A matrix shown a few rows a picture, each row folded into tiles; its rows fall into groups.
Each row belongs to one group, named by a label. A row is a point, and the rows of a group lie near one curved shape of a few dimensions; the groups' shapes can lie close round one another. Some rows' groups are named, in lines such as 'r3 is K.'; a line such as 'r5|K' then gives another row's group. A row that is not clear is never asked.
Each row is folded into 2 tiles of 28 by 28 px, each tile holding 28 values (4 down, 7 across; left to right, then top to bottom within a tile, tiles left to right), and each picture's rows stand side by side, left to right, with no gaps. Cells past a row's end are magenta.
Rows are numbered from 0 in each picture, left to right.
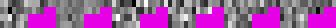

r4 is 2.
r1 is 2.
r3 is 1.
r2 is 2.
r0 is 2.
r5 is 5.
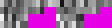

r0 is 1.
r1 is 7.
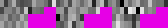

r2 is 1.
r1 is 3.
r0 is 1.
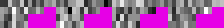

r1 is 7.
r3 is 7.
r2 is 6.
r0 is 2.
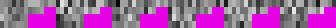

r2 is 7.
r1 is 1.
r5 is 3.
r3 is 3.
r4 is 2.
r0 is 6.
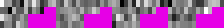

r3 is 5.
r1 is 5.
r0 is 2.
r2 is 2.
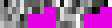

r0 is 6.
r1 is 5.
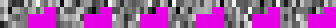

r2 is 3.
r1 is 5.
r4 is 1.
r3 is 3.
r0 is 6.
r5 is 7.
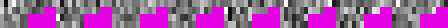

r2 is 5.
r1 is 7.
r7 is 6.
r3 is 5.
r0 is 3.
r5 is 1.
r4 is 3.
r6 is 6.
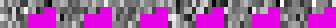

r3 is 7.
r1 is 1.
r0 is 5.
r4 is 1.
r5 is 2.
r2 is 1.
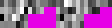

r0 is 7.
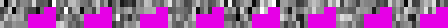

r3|1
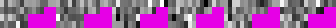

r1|7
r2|1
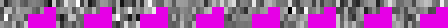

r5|2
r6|1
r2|6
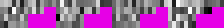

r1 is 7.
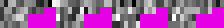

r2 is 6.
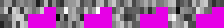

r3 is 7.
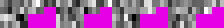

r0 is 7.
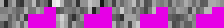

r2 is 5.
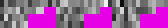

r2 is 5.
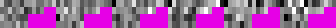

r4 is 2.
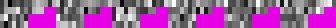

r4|2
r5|5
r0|6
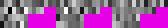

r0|2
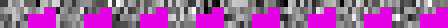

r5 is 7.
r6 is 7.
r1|1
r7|6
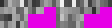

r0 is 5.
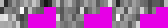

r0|6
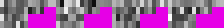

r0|1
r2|1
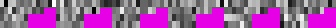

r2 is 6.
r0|3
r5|2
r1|7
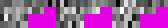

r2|6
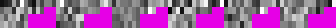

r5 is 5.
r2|5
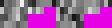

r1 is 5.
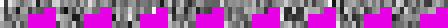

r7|1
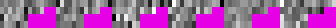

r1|1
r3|1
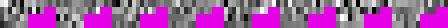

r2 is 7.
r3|1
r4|5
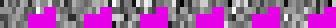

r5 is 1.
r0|5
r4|6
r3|6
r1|5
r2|2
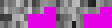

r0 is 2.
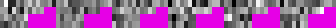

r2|6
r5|6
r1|1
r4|6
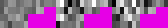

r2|2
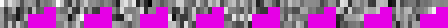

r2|6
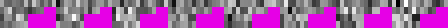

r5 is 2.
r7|6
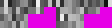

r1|1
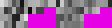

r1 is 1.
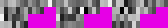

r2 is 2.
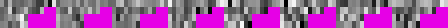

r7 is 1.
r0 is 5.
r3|1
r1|5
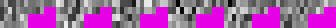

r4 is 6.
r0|5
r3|1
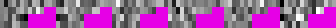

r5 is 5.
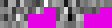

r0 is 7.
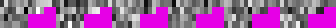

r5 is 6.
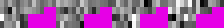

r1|6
